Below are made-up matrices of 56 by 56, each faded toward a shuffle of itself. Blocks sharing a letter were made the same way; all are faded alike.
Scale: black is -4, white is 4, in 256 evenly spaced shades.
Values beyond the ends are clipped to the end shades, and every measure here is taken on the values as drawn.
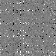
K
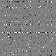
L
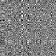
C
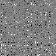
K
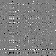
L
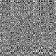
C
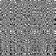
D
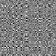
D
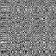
C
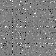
K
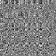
C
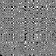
L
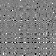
L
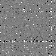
K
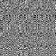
C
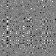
L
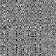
C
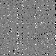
K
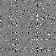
K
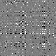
L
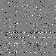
K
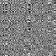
C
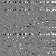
L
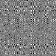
D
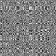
C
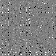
K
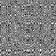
C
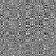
D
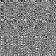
C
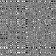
D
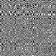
D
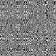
D
